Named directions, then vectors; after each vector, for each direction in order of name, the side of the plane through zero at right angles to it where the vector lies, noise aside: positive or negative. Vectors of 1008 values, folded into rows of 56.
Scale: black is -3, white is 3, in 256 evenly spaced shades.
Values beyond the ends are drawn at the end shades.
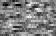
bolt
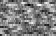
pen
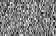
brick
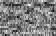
positive, negative, negative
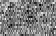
negative, negative, negative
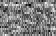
negative, positive, positive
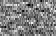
negative, negative, positive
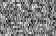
negative, positive, negative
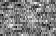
positive, positive, positive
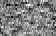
positive, positive, negative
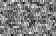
negative, positive, negative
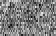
negative, negative, negative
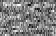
negative, positive, positive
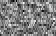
positive, negative, positive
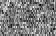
negative, negative, negative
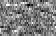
negative, negative, positive
